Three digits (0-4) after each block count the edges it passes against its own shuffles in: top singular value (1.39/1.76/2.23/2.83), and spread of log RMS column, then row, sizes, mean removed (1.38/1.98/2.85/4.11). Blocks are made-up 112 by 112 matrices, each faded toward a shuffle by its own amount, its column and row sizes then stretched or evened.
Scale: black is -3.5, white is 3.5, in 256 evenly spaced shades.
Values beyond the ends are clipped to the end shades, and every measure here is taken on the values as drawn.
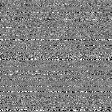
1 0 4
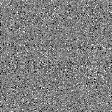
2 1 1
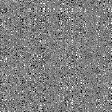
2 3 1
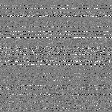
3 0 4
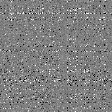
2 2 3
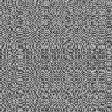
4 0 2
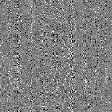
3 3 0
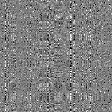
4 3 0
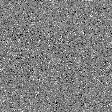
0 0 1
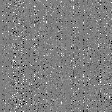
0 3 1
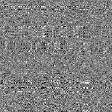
3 2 3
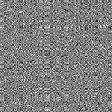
4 0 1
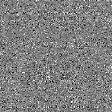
2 1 2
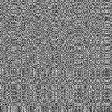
4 2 0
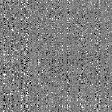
3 3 1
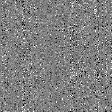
1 3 1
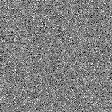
2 0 0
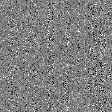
0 3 0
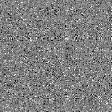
3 1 2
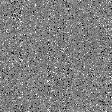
0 2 0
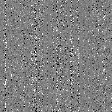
0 3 0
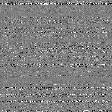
2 1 4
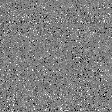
1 1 2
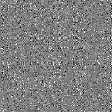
3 2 1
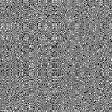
4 2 0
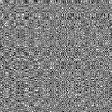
4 2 2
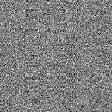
3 1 0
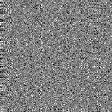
3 2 1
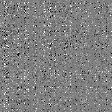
1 3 2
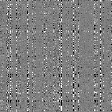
4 4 2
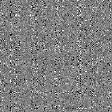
2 3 2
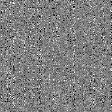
1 3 1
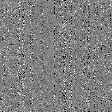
2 3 0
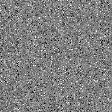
0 2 0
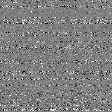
0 0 4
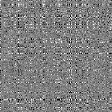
4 3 3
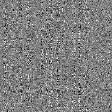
2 3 0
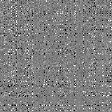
2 3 3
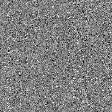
0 2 0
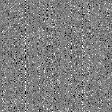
2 3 0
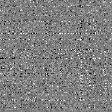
0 2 3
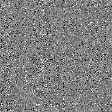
0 2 2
